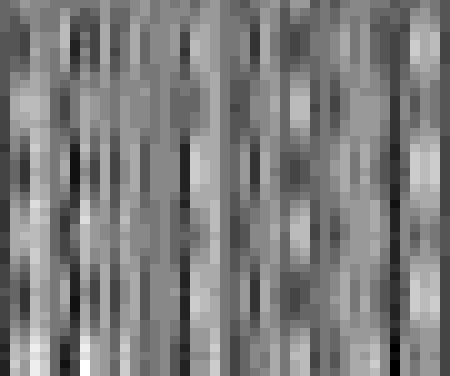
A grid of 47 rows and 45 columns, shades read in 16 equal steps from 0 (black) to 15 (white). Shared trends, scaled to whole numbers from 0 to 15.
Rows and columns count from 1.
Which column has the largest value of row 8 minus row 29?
7
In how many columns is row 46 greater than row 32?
19
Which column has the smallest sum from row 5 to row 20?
40
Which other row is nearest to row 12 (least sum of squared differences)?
16
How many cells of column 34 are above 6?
23
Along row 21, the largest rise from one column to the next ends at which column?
20
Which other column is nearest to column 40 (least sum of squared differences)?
1
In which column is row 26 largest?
4
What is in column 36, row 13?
9
